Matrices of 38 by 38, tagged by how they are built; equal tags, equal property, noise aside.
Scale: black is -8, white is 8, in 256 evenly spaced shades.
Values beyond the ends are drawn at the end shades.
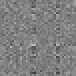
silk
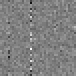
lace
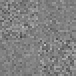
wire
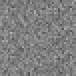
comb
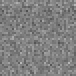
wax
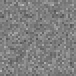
wax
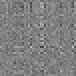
silk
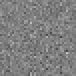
lace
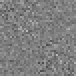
wire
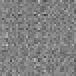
silk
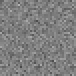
wax
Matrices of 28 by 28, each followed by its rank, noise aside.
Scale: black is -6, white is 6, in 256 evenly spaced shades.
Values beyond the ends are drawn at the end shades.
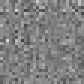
five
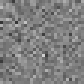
seven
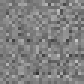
four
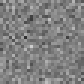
eight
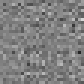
five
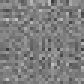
five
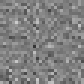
five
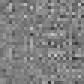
six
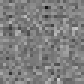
seven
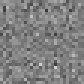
eight
